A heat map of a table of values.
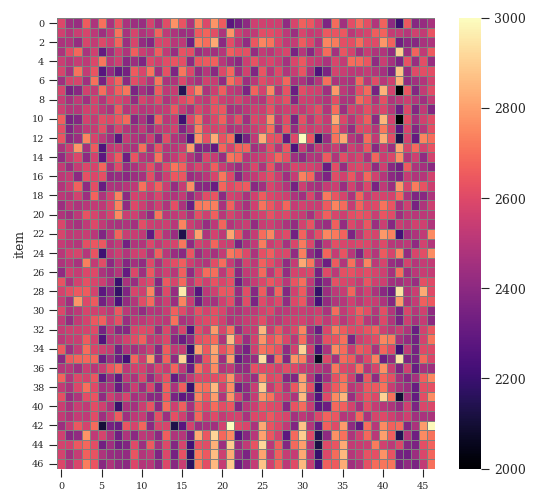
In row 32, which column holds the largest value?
25
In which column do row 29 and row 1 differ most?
7
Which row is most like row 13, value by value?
17
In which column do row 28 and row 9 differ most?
42
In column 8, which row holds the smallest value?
35
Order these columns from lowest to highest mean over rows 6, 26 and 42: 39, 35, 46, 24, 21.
24, 39, 35, 46, 21
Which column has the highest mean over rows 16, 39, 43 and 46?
30
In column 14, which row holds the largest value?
0
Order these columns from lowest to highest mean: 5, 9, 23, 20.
5, 23, 9, 20
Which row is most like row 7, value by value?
10
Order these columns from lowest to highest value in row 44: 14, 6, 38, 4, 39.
14, 6, 38, 4, 39
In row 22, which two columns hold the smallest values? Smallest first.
15, 42
